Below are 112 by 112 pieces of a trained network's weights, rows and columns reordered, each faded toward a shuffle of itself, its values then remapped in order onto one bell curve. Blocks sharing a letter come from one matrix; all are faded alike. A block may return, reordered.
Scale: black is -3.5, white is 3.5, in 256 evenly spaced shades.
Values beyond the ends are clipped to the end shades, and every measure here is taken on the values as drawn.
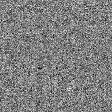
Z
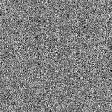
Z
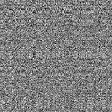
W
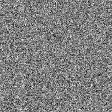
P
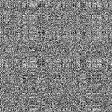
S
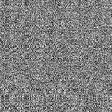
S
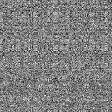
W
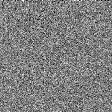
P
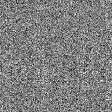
Z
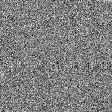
Z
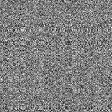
S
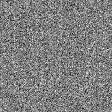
P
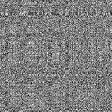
S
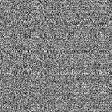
S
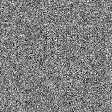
P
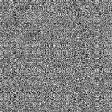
S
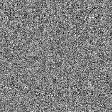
Z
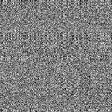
S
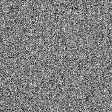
Z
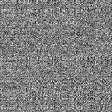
S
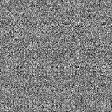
W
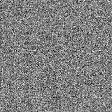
Z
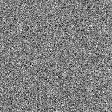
P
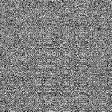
W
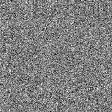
P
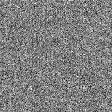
P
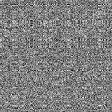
S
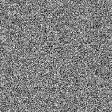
Z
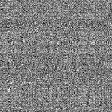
W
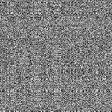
S
